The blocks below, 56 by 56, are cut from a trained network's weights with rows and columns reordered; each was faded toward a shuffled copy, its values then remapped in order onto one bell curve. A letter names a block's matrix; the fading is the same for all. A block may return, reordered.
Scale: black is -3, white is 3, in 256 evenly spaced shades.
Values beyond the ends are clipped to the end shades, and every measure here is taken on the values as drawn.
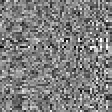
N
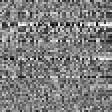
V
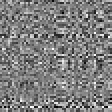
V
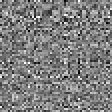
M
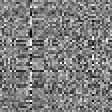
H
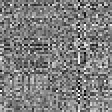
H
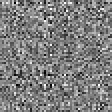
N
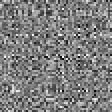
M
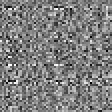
M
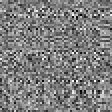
M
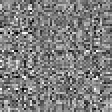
M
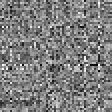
N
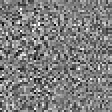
N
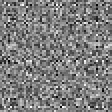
M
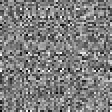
M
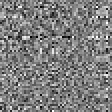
N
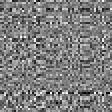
V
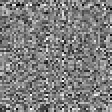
N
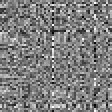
H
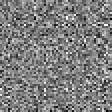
N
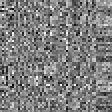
M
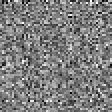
N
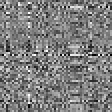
V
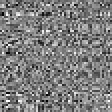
M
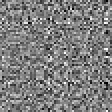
M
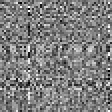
H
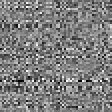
V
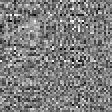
M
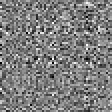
M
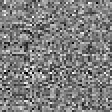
N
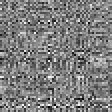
M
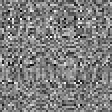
M
